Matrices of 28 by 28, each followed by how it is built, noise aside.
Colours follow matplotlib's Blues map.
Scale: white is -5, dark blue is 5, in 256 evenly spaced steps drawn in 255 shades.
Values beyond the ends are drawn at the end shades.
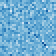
diagonal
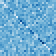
diagonal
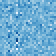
uneven columns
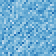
Hankel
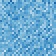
Hankel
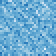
Toeplitz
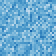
Hankel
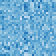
low rank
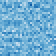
blocks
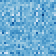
low rank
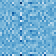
low rank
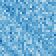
Toeplitz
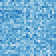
blocks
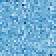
uneven columns
